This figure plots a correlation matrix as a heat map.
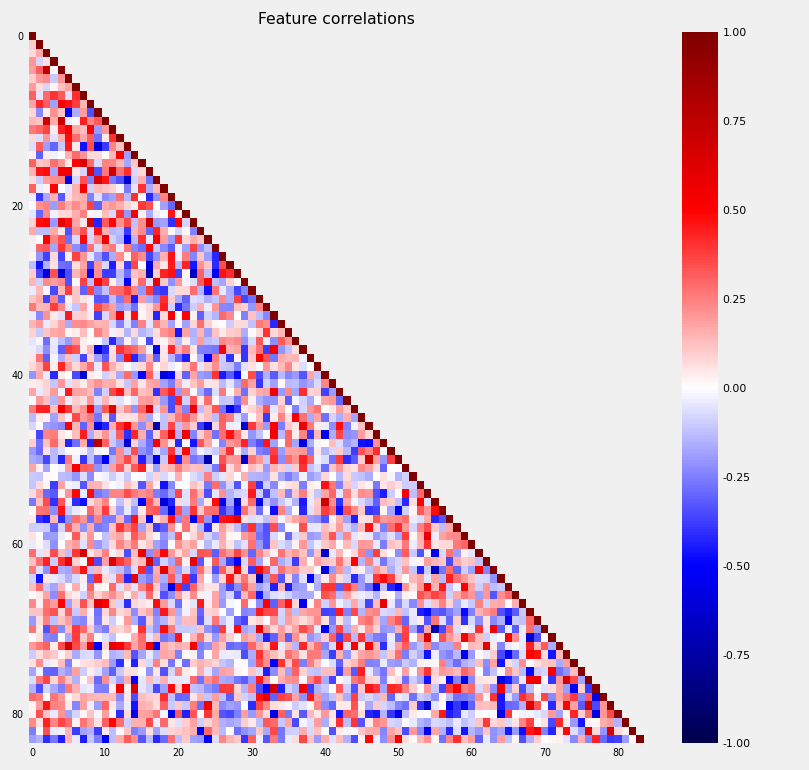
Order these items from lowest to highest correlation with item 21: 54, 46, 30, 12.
54, 30, 46, 12
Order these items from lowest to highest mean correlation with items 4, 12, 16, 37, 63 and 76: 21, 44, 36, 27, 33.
27, 36, 21, 33, 44
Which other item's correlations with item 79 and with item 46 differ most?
24
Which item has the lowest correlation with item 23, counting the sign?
82
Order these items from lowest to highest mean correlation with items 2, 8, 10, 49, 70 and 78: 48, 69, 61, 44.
48, 69, 61, 44
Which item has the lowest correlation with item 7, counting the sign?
40
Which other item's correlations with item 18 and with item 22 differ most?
28
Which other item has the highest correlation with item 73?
76
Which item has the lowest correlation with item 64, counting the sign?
31
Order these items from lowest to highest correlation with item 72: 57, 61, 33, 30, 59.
57, 59, 61, 30, 33
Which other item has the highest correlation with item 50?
46
